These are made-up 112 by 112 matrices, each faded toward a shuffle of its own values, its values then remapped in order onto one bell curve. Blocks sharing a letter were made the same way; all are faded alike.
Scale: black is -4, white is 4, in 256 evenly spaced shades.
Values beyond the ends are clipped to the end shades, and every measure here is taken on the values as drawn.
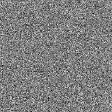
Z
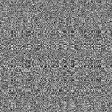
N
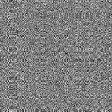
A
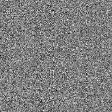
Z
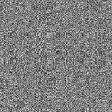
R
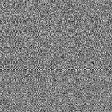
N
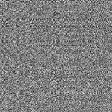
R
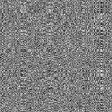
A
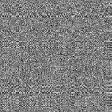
N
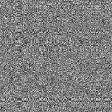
N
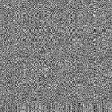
A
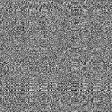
N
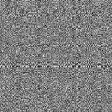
N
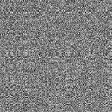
R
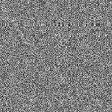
R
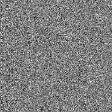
Z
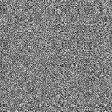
R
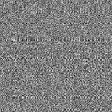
N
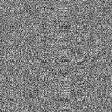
R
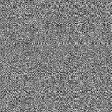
N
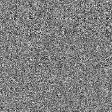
Z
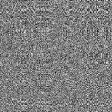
R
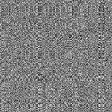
A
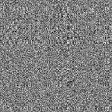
R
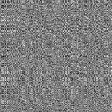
A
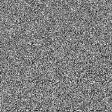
Z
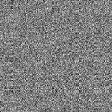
R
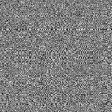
N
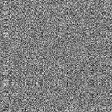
R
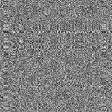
N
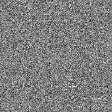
Z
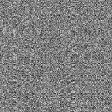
R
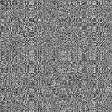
A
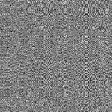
A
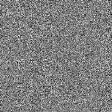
Z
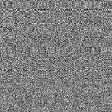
N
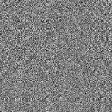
R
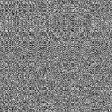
A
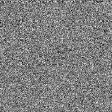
Z
